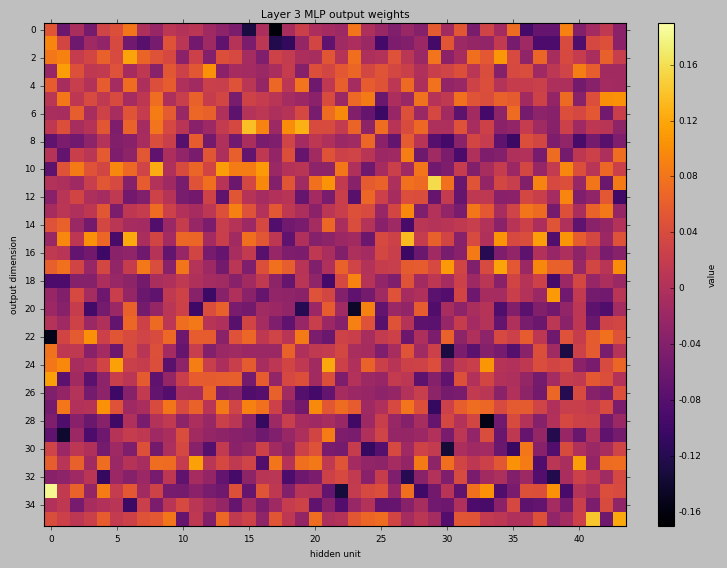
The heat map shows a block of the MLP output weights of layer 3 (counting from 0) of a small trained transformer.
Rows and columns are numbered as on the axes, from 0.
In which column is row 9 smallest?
31
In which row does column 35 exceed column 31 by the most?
6
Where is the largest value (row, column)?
33, 0
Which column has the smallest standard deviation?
26
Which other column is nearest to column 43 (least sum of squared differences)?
7
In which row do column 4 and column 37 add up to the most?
15
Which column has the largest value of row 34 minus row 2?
10
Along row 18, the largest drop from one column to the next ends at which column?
38
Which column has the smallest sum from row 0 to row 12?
17
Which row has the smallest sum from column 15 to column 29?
1
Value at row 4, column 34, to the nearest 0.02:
0
